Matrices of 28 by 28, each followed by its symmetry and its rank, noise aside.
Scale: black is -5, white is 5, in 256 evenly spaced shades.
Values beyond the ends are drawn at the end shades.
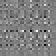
no symmetry, rank two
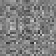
no symmetry, rank four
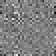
no symmetry, rank three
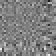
antisymmetric, rank four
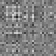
symmetric, rank two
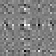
no symmetry, rank two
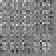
symmetric, rank three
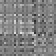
no symmetry, rank two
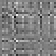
antisymmetric, rank two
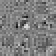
symmetric, rank four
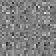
no symmetry, rank four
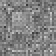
symmetric, rank four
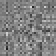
no symmetry, rank four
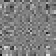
no symmetry, rank four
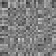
symmetric, rank three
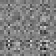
no symmetry, rank three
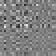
no symmetry, rank two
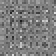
symmetric, rank three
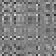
no symmetry, rank two
